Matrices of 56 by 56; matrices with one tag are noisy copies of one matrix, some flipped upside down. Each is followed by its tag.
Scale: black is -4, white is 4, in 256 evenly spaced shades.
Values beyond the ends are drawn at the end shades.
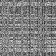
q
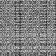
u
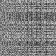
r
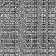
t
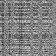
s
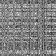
q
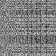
r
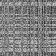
q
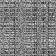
t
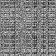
t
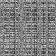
t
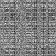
t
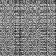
u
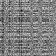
s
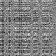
s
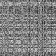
q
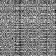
u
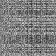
r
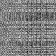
r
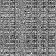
t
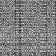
u
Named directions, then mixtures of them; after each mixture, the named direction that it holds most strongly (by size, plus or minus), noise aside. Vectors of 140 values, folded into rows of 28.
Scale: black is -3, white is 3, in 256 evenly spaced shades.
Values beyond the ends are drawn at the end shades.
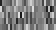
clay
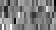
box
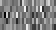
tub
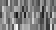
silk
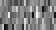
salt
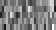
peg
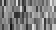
peg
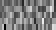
peg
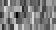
silk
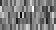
clay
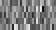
tub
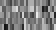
salt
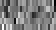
box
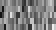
peg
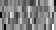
peg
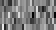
salt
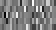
tub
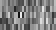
silk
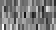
box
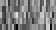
silk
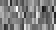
salt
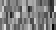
peg
